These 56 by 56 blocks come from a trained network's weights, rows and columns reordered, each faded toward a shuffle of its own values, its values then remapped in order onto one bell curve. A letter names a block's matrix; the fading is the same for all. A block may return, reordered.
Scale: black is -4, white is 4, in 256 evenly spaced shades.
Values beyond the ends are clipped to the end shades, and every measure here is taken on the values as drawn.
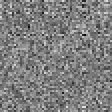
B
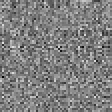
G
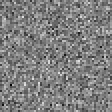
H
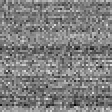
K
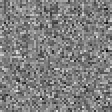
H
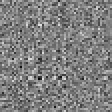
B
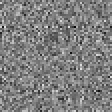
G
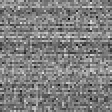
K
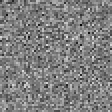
B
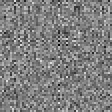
B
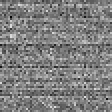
K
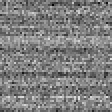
K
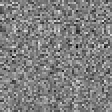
B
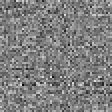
G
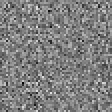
B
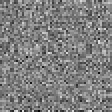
G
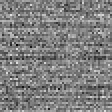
K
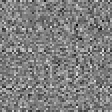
G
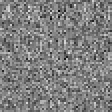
B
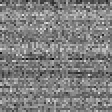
K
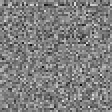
G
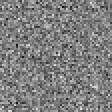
H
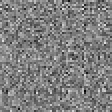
B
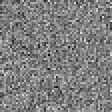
H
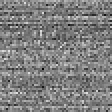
K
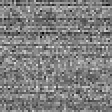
K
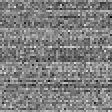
K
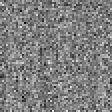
H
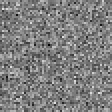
H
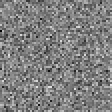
H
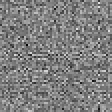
G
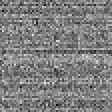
K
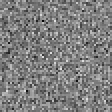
H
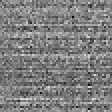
K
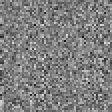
B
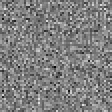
H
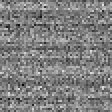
K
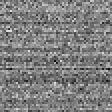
K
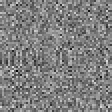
B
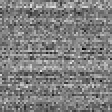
K
